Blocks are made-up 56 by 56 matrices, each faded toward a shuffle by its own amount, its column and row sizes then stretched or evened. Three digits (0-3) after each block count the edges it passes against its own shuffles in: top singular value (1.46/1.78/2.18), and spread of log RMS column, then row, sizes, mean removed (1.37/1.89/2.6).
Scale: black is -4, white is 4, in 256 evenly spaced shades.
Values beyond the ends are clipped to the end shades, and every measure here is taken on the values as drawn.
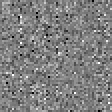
1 2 0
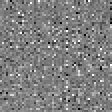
2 2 1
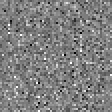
0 1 0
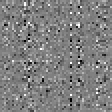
2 3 1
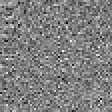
2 1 0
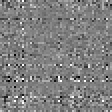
1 2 3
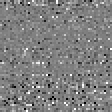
1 0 3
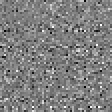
1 1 2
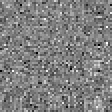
2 0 1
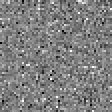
1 1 1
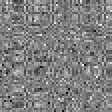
3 0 0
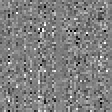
0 3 1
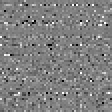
1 0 3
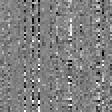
3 3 0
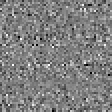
1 0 2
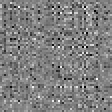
3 2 2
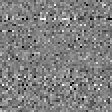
2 0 2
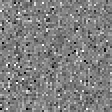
0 1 0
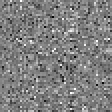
2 1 0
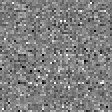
2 0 1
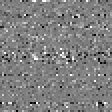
0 0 3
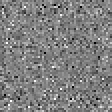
1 0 2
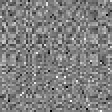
3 0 0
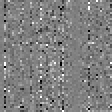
1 3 0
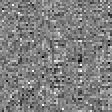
2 2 0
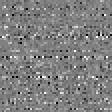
1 0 3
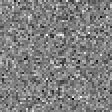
1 0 1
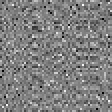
3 0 0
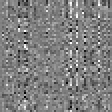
3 3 0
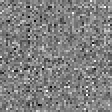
2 1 1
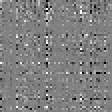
2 3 3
